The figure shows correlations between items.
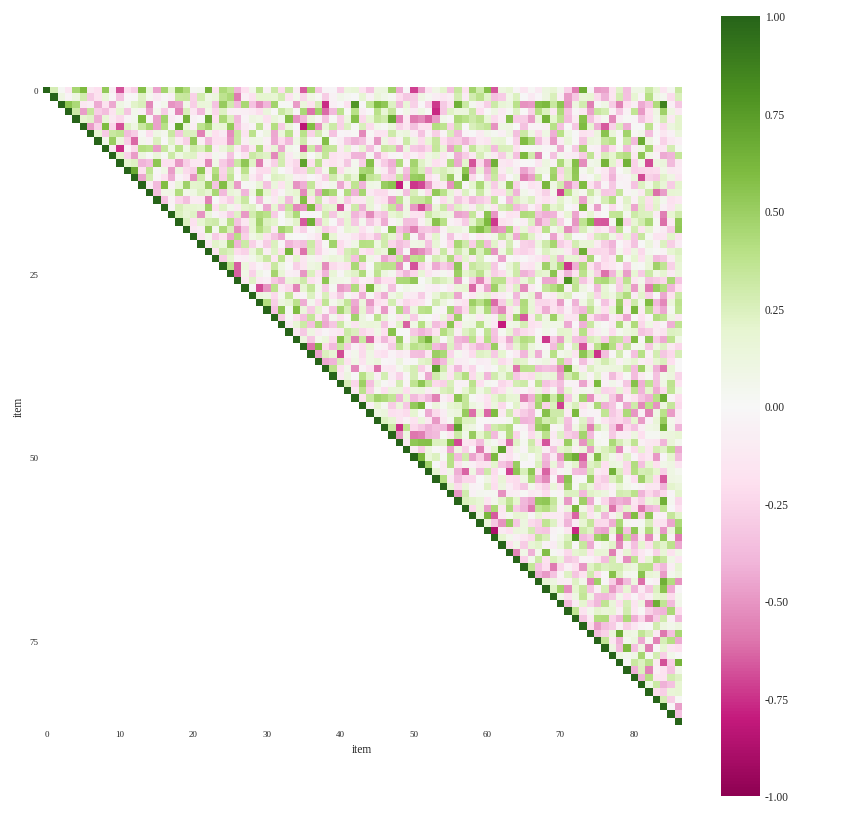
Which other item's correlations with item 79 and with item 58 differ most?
10
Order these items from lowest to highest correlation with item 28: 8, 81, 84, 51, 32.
84, 51, 8, 32, 81
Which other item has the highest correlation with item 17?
60
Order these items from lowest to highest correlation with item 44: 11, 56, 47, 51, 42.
47, 51, 56, 42, 11
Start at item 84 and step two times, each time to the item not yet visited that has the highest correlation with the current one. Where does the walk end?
42
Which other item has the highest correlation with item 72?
61
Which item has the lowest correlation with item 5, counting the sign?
35
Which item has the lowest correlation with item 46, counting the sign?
48
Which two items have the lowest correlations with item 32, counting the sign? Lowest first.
62, 49
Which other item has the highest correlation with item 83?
70
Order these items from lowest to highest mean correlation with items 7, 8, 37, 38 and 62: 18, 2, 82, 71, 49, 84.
2, 84, 18, 82, 71, 49
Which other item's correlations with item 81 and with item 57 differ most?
12
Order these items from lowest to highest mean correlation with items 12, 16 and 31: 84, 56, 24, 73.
24, 84, 56, 73
